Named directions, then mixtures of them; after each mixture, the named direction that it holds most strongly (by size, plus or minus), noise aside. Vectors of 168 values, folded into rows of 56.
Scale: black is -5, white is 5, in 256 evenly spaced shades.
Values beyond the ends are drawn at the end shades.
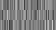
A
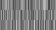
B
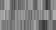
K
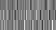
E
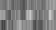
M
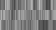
K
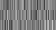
A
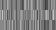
B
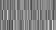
A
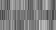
K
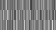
E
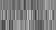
M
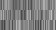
B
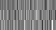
E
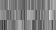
M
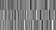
E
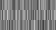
B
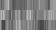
M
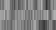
K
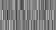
A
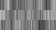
K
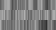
K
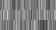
K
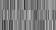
A
